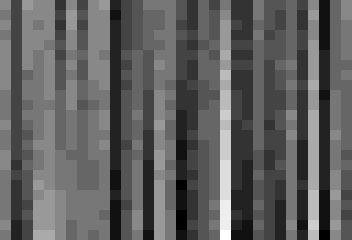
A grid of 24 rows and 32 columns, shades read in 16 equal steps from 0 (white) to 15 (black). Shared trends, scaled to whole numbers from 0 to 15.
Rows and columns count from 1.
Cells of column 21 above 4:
8
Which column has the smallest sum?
21
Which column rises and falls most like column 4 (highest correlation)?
5
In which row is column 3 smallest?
1
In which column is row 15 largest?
17
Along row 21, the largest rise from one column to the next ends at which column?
22
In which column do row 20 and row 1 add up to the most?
30
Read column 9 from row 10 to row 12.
8 9 8
